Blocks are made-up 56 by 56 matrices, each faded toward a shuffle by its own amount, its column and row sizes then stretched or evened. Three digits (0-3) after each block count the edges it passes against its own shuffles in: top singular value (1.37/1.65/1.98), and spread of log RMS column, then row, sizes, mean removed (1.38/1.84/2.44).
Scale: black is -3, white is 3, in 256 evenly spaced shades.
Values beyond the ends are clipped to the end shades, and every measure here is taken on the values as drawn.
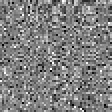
3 1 0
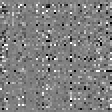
0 3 3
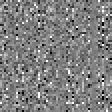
2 3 0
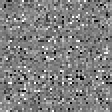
0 2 3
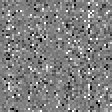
1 2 0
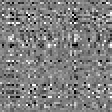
3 2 3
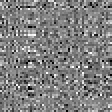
3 0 3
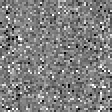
0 2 1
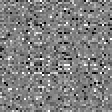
3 1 2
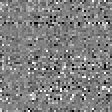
0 2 3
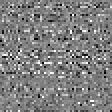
3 0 3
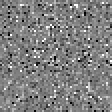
1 1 1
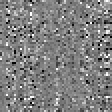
2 3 1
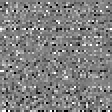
2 0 3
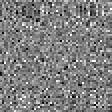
3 0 1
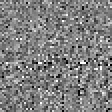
0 1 2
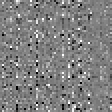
3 3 1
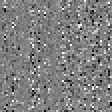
1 3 0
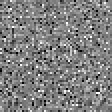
1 1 0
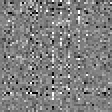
2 3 2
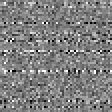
3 1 3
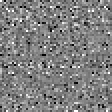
0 1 2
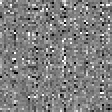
2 3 1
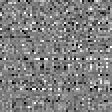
2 1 3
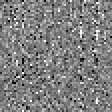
1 2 0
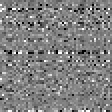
3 0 3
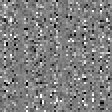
1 3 0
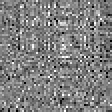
3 1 1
